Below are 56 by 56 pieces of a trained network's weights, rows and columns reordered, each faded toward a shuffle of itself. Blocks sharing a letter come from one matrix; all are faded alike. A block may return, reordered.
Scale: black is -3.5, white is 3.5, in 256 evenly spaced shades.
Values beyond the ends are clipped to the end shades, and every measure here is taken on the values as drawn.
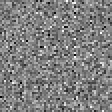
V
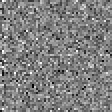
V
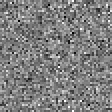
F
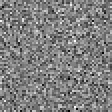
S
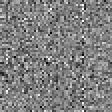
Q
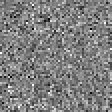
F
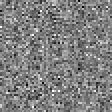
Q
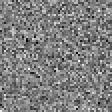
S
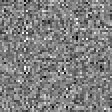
Q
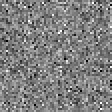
V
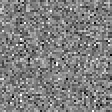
V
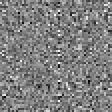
Q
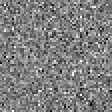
V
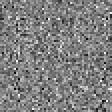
V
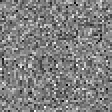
Q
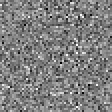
V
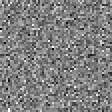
F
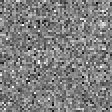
V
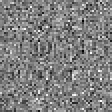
Q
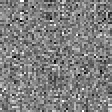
F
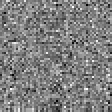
F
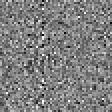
Q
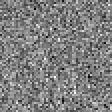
S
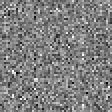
F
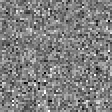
F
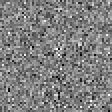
V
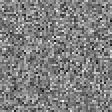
S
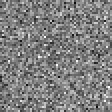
S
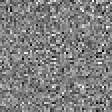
Q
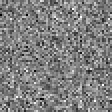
S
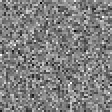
S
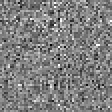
Q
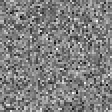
S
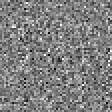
F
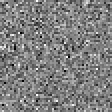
V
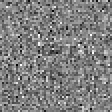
F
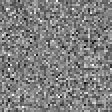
F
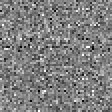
V
